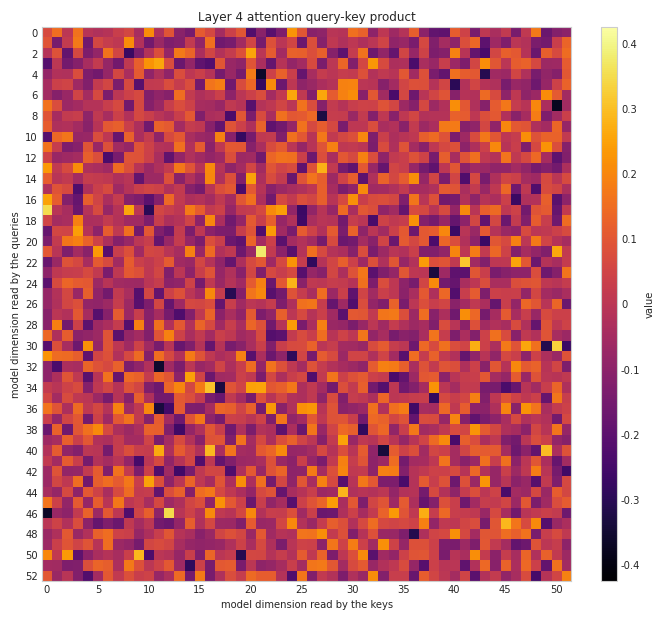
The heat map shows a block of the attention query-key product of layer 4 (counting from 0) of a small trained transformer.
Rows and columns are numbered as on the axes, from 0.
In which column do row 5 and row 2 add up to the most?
20
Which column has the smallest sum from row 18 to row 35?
17
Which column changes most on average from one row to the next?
11
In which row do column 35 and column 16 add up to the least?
33
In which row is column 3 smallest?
15
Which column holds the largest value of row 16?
0
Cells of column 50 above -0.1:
40
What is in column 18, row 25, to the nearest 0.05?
-0.3
